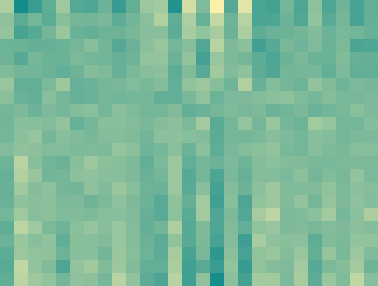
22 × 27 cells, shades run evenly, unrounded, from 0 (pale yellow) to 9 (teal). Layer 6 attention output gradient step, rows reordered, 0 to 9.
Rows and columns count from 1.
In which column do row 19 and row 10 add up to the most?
16
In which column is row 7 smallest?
18
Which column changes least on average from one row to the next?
25
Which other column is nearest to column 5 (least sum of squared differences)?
23
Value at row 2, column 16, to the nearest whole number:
2
